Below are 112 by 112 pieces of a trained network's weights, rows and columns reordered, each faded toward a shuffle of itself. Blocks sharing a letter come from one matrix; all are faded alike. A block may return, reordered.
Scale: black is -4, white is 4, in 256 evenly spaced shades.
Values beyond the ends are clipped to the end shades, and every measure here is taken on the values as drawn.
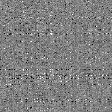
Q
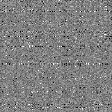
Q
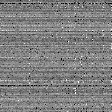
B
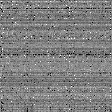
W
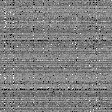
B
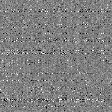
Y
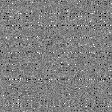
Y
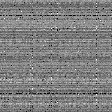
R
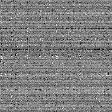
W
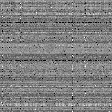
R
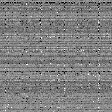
B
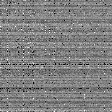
B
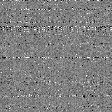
Y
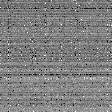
W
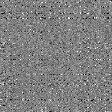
Q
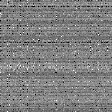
W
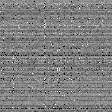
W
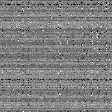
B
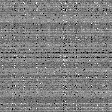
W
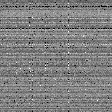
R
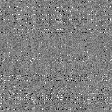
Q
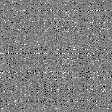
Q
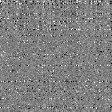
Q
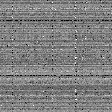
R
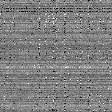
W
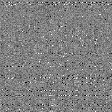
Y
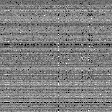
R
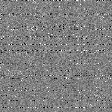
Y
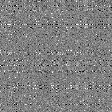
Q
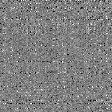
Q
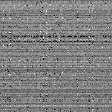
B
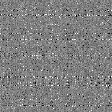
Q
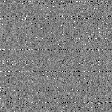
Y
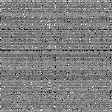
W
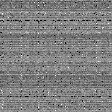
B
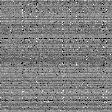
B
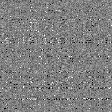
Q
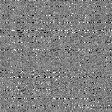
Y
